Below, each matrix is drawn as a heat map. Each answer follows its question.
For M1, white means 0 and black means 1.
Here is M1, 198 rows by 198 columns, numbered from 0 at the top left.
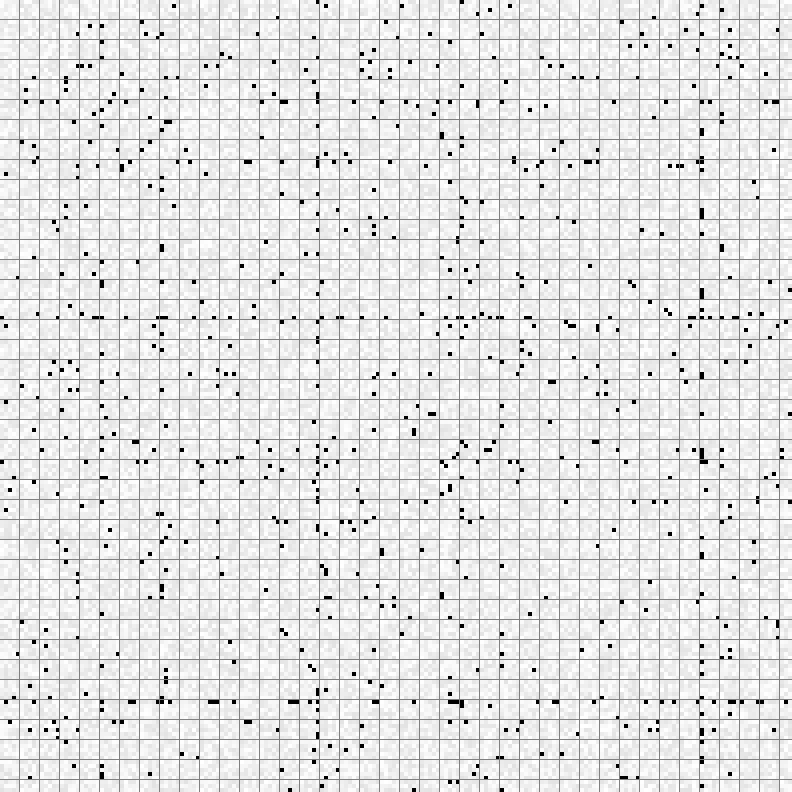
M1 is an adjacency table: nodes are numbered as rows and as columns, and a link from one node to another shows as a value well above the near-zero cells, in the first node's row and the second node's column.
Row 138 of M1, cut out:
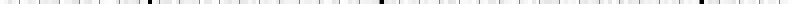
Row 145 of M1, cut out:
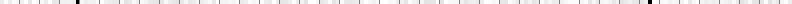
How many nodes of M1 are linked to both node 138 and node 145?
0
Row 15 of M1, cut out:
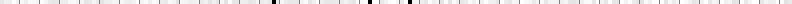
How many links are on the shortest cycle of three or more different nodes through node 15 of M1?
6
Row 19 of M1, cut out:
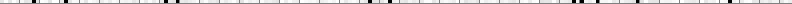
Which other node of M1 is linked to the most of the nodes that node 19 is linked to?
node 40
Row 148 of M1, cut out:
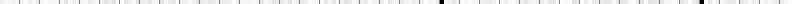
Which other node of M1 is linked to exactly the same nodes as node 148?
node 33
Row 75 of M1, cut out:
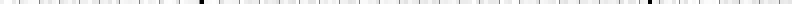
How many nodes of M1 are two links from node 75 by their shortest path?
5
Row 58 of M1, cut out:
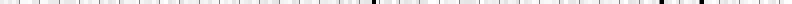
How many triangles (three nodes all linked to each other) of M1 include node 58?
2
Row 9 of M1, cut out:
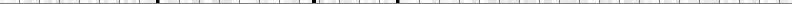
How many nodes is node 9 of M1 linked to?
3
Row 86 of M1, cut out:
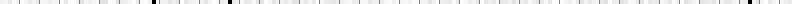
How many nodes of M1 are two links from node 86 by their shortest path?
6
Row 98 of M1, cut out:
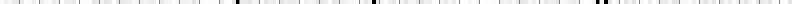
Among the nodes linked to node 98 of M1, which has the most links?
node 93
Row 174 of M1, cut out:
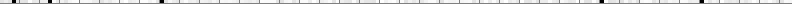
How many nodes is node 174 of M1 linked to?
5
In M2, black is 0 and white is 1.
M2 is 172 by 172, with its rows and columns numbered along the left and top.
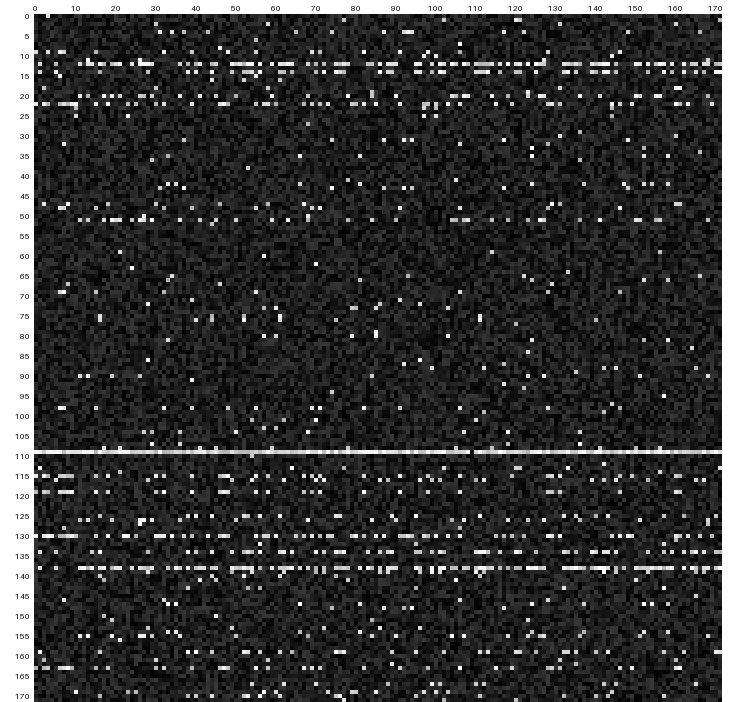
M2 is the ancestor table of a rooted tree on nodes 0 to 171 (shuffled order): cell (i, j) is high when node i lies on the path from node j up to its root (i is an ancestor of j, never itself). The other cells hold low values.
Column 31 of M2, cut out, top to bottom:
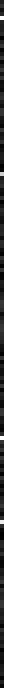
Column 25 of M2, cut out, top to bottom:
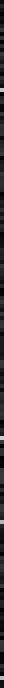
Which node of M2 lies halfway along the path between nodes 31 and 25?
130
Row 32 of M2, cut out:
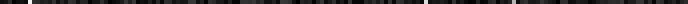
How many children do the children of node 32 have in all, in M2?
1
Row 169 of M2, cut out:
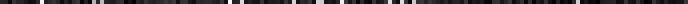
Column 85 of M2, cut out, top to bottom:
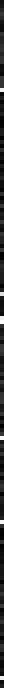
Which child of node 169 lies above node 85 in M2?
73
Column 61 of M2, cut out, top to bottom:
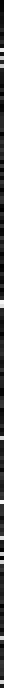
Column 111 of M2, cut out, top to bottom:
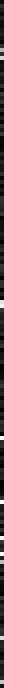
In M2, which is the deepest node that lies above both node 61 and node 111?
75
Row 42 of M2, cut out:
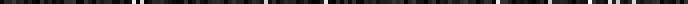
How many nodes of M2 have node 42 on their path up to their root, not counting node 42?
10
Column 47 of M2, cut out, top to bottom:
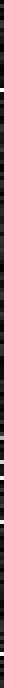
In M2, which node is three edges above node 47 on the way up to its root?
163
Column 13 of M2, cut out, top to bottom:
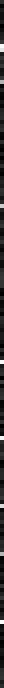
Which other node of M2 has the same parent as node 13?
127
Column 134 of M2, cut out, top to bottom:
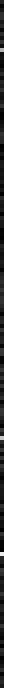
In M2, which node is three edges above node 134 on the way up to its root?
109
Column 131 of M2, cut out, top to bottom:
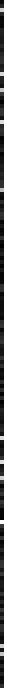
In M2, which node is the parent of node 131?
30
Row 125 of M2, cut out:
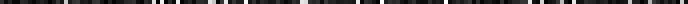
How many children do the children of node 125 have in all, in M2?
3
